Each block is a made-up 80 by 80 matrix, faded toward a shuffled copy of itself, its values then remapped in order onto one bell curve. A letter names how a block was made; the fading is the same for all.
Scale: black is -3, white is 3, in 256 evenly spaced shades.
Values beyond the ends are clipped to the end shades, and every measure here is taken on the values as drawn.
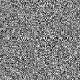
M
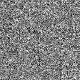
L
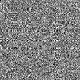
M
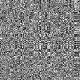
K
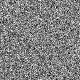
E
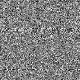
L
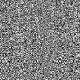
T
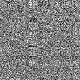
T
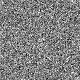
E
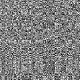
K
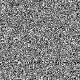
L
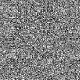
T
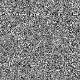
L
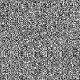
M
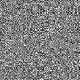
M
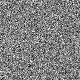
E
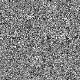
L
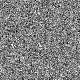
E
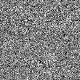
L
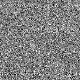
L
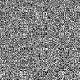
M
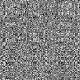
K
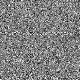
L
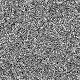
E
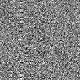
T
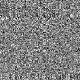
T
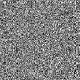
T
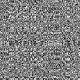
K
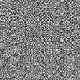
K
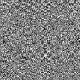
M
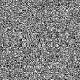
T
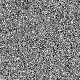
E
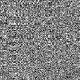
M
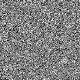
L
